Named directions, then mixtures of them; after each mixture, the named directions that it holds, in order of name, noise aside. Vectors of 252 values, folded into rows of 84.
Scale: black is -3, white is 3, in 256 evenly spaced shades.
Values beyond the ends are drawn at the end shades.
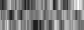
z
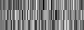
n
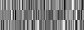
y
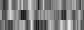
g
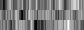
g, n, z.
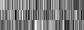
n, y, z.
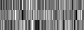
g, n, y.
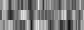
g.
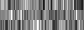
n, y, z.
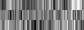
y, z.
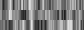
g.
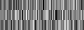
n.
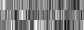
g, n, z.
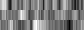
g, z.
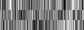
g, y, z.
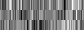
g, y, z.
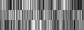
n, y, z.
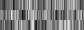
g, n.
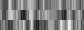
g.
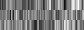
n, y, z.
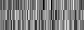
n.
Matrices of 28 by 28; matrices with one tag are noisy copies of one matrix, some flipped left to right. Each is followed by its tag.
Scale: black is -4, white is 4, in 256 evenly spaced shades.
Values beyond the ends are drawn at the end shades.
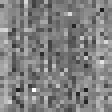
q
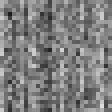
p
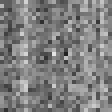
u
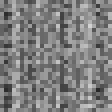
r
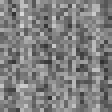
r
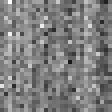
u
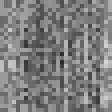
q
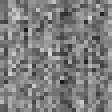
p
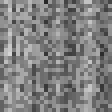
u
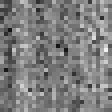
u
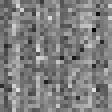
r
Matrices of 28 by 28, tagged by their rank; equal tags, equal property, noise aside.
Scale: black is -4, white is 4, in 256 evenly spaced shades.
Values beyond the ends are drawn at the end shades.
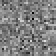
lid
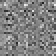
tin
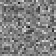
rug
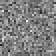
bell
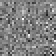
rug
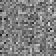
bell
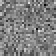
bell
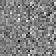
lid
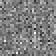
lid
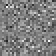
lid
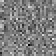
lid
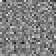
bell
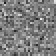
rug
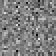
tin
